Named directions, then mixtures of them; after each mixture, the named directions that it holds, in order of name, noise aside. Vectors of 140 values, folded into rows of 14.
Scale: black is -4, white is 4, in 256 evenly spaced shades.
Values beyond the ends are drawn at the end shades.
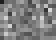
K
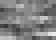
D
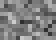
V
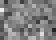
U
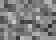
V.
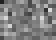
K.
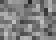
K, V.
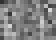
K, U.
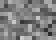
V.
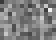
K.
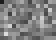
K.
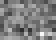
D, U.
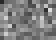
K.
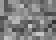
D, U, V.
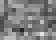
D, U, V.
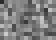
K, V.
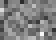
U.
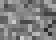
V.
